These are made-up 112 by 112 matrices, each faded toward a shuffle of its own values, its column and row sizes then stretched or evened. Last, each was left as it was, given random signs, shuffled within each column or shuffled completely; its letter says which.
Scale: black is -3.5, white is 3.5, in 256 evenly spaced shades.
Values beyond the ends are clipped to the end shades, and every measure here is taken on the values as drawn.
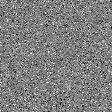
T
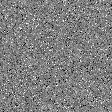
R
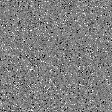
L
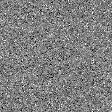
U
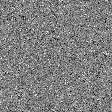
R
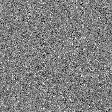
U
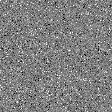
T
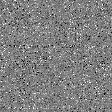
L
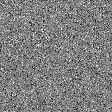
R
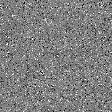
L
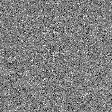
T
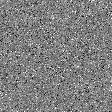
R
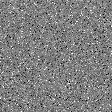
R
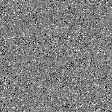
T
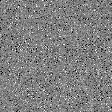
L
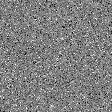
R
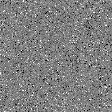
L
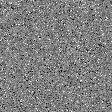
R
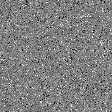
T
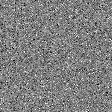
R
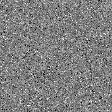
U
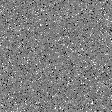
R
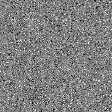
L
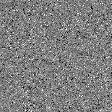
T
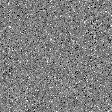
U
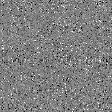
L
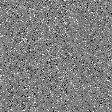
U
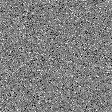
R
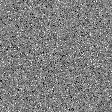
R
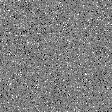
T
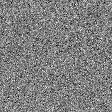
R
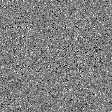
T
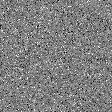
R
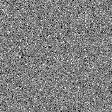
U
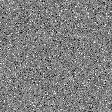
R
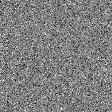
U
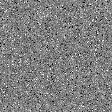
U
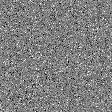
R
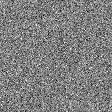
R
